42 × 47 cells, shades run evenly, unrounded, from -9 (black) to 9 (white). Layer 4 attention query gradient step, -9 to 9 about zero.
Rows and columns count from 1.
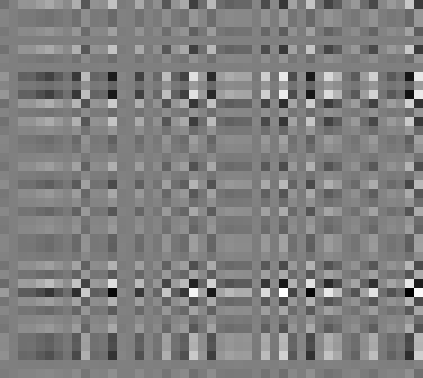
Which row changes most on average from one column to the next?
33
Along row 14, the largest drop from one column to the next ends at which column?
47
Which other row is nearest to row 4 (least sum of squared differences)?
26
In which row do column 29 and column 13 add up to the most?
32
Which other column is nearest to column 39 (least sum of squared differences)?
31
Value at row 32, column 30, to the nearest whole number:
-5
